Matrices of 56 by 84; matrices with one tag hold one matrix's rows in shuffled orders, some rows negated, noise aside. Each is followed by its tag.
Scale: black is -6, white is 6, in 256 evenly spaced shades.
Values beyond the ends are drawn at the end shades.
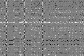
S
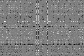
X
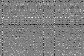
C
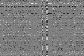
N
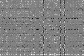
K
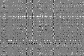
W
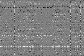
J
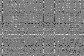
C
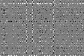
W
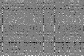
C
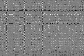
S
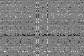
X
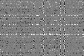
K
